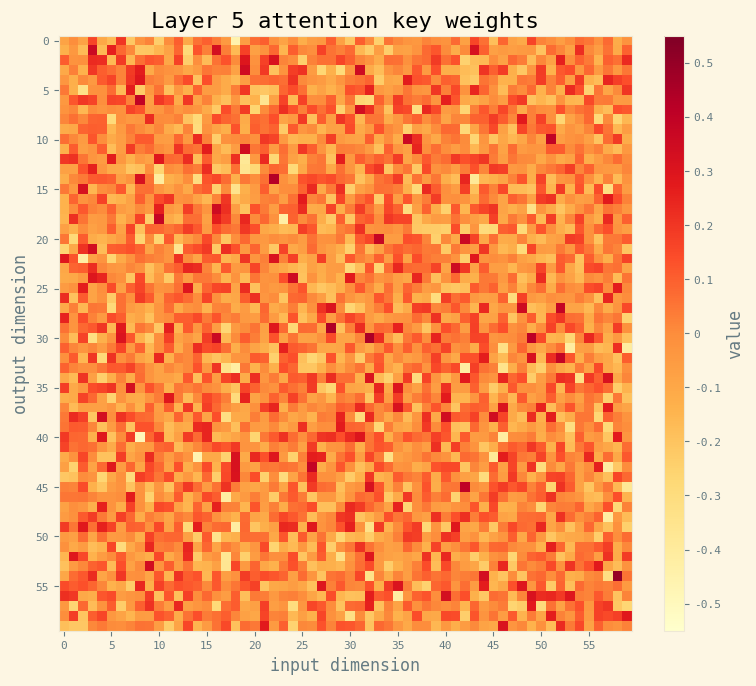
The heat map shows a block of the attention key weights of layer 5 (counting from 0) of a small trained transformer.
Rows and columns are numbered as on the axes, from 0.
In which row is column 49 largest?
30
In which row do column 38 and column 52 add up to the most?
27
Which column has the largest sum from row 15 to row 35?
13
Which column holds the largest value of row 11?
19
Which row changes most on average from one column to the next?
49
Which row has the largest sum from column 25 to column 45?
40
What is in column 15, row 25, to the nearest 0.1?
0.1
